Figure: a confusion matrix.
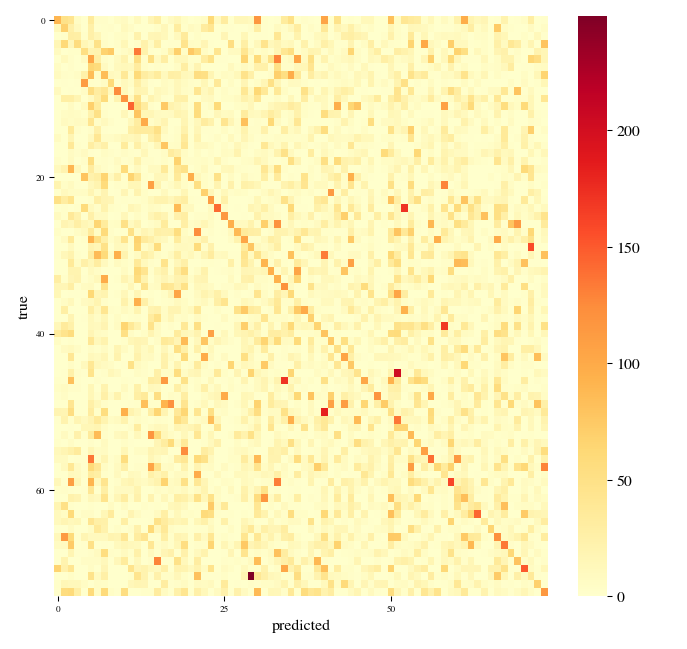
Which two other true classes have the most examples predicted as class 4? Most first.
8, 20
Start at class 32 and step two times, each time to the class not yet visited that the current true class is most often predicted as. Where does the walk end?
12
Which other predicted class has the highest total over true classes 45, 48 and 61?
51
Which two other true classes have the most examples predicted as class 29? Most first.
71, 45
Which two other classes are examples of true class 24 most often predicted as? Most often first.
52, 18
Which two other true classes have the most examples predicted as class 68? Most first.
26, 49
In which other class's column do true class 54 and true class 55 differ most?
19
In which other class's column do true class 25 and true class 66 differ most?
1
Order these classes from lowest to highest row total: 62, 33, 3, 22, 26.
22, 62, 33, 3, 26
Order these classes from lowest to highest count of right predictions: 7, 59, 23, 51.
7, 23, 51, 59
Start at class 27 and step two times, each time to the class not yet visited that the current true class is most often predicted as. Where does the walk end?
58
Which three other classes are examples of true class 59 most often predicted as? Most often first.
33, 2, 5
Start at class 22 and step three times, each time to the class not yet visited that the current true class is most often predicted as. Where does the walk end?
2
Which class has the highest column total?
5
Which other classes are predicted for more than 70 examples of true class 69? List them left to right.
15, 30, 39
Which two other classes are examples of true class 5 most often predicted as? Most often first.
33, 36
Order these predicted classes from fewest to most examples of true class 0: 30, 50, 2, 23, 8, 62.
8, 62, 2, 23, 50, 30
